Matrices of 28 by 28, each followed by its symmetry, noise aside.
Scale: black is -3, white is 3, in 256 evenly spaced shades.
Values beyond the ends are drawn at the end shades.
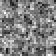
antisymmetric.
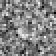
symmetric across the other diagonal.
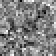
symmetric across the other diagonal.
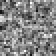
no symmetry.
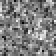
no symmetry.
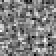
antisymmetric.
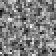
antisymmetric.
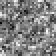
symmetric.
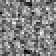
same after a half turn.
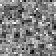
no symmetry.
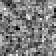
antisymmetric.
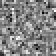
symmetric across the other diagonal.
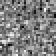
antisymmetric.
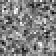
same after a half turn.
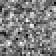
no symmetry.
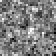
symmetric.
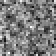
no symmetry.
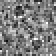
same after a half turn.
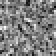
antisymmetric.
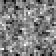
same after a half turn.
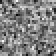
no symmetry.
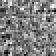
antisymmetric.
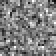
symmetric across the other diagonal.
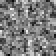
same after a half turn.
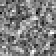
symmetric.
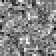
same after a half turn.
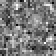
symmetric across the other diagonal.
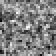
no symmetry.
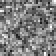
symmetric across the other diagonal.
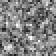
symmetric across the other diagonal.
